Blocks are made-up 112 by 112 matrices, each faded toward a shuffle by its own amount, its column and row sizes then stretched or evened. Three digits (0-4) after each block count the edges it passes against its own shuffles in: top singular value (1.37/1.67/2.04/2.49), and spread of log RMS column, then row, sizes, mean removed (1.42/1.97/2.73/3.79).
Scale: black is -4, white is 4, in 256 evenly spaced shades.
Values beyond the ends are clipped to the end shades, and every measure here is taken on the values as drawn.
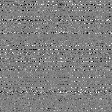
3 0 4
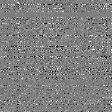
1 2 4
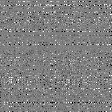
2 2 4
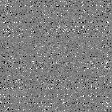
0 2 3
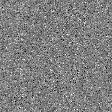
1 1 0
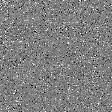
0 1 1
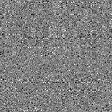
3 0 2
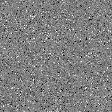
1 1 1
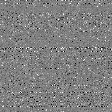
3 0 3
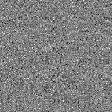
3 0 0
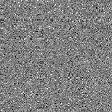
3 1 1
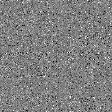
0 2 2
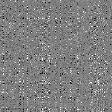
4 3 2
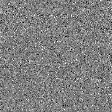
1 1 1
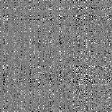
1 4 3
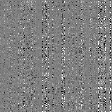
2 4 2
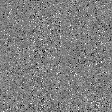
1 2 0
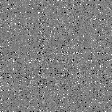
0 2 2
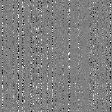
3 4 0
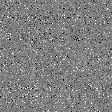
1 0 2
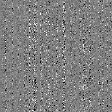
0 4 1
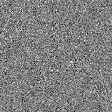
2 0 1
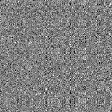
4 2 1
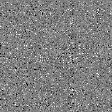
2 2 2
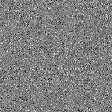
3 0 1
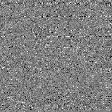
3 1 2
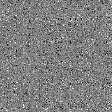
2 2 1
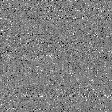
2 0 2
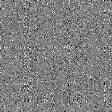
3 2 1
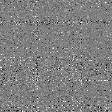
0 2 3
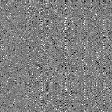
4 2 0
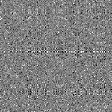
4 2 2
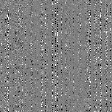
2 4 1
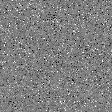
0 0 1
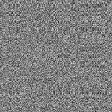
4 2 1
